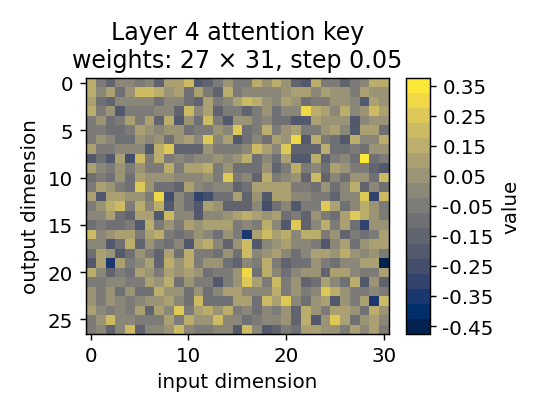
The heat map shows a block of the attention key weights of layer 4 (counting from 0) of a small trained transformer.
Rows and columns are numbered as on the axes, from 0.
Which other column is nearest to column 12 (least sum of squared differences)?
1
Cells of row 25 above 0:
14
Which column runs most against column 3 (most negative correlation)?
26
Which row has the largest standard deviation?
12
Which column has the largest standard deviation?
16
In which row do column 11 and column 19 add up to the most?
23
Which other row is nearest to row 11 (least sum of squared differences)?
18
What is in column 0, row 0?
0.15
